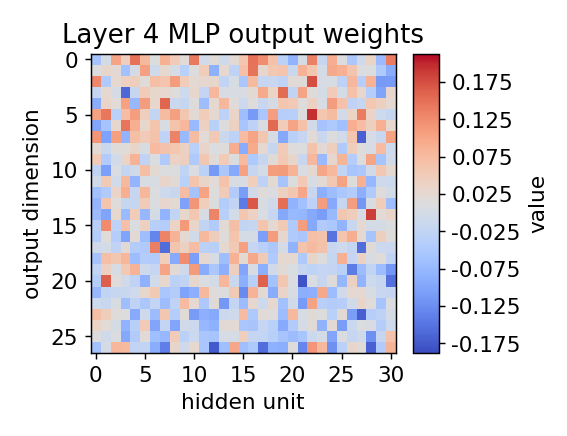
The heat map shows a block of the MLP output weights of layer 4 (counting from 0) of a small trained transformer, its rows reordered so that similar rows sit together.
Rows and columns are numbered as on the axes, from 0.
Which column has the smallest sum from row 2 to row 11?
1
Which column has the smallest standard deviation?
2
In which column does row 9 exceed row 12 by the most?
15
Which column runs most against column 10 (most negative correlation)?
20
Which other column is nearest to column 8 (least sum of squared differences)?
4
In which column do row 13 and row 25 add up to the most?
16
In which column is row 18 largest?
9
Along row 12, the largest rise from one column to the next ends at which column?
11
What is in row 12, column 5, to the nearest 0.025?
0.075
